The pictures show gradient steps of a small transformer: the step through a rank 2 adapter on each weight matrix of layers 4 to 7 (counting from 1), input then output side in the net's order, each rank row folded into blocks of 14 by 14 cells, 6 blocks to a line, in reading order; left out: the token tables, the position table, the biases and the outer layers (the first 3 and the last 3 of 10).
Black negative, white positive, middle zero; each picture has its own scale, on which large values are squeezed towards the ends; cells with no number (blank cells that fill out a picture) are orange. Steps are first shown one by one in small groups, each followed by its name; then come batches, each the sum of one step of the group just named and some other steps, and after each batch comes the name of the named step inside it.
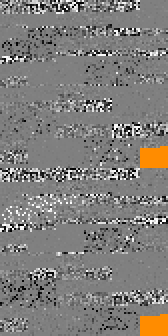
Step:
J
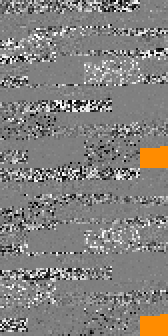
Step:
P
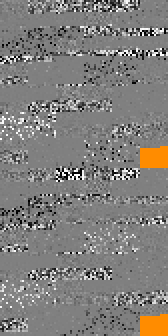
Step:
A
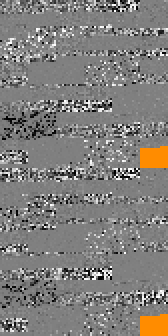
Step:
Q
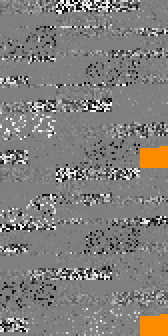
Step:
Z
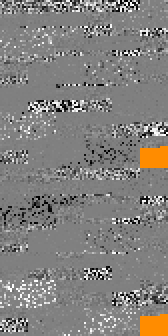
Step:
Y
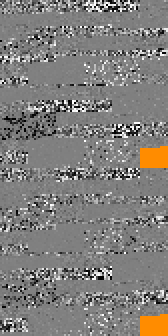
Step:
Q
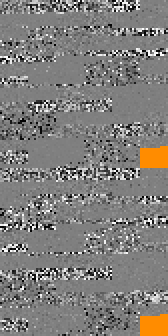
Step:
J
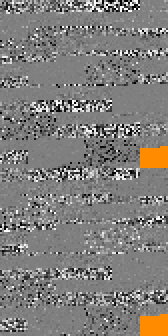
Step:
P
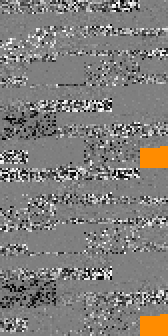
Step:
Q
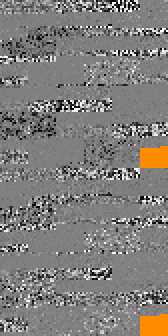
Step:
Y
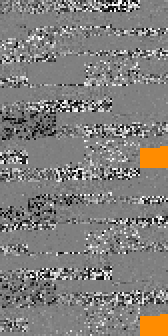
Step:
Q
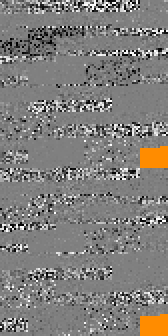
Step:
J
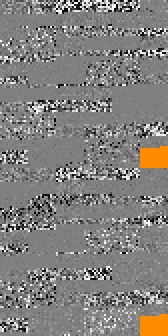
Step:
Z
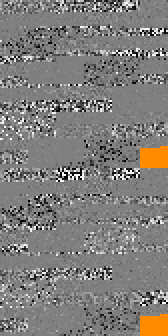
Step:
A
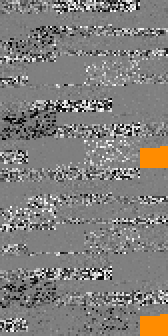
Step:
Q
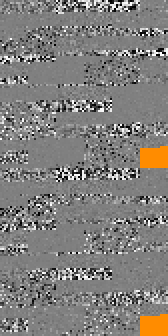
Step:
A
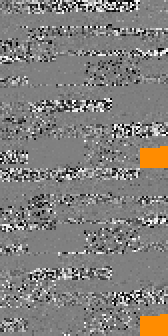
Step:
J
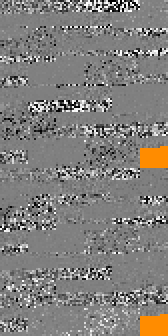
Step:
Y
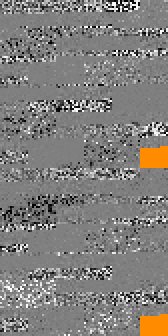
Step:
Y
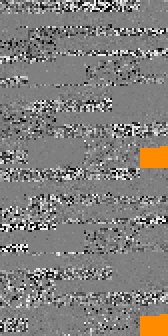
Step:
J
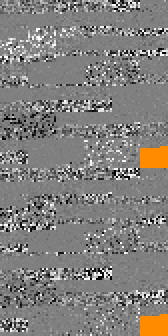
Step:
Q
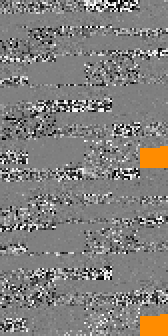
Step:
Q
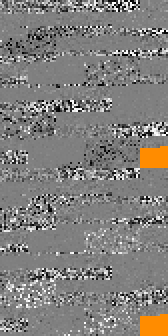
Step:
Y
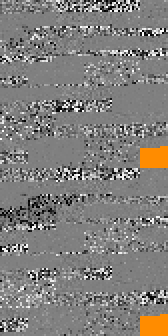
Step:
A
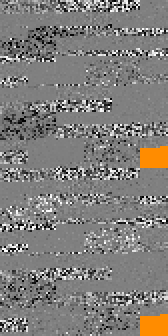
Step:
J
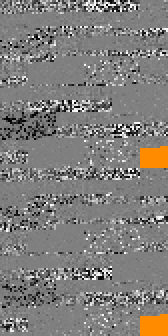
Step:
Q
